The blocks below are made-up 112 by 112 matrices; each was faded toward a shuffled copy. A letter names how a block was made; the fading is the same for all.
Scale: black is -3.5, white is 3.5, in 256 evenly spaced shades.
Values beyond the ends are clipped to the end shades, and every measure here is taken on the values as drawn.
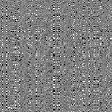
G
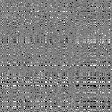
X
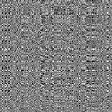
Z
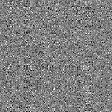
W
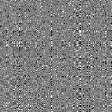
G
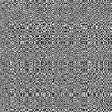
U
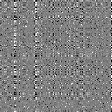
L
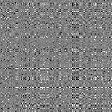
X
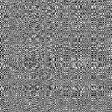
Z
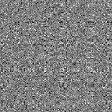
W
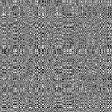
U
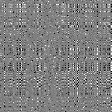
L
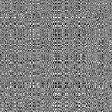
U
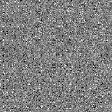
W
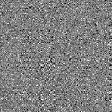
W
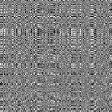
U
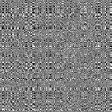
U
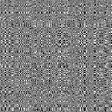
U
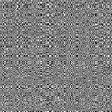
U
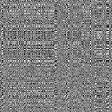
Z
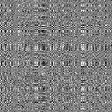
U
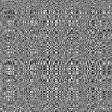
U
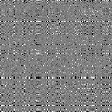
X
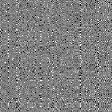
G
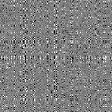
G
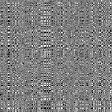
U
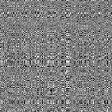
Z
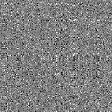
W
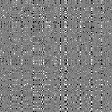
L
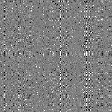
G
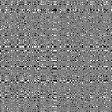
X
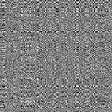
Z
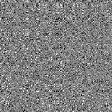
W
